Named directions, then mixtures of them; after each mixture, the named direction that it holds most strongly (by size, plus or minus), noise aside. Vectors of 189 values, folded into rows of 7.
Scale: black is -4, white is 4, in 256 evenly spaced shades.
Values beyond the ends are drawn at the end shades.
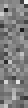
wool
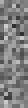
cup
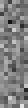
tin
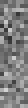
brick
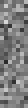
brick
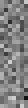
tin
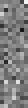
wool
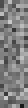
tin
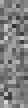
cup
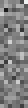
wool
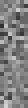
cup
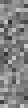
brick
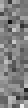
tin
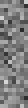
wool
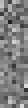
tin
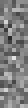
brick
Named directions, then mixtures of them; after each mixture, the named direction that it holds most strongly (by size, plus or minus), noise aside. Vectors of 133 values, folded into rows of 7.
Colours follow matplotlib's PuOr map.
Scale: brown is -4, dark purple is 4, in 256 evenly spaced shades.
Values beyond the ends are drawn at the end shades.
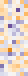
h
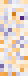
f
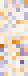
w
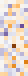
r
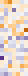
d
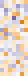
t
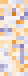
f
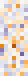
r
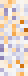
d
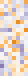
w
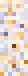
r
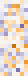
r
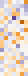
t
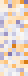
r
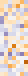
r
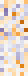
t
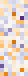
f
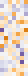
w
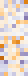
w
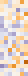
h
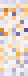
t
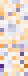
w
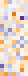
f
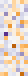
r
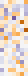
t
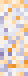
r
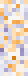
w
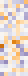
w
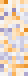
d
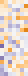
h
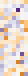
t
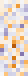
r
